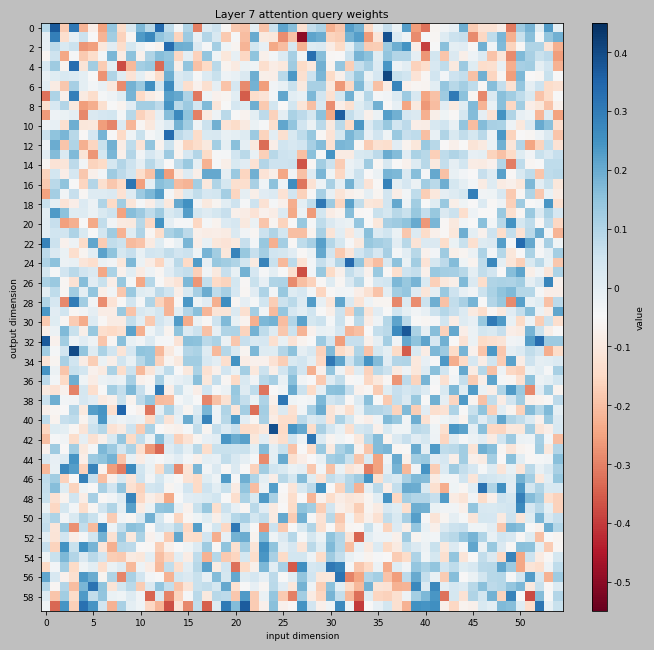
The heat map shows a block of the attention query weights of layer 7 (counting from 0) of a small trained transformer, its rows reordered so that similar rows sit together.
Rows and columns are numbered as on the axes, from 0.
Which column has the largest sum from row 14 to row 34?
51
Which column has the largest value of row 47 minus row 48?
46
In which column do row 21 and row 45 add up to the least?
8
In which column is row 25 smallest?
27
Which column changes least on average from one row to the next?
1
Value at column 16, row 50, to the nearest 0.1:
0
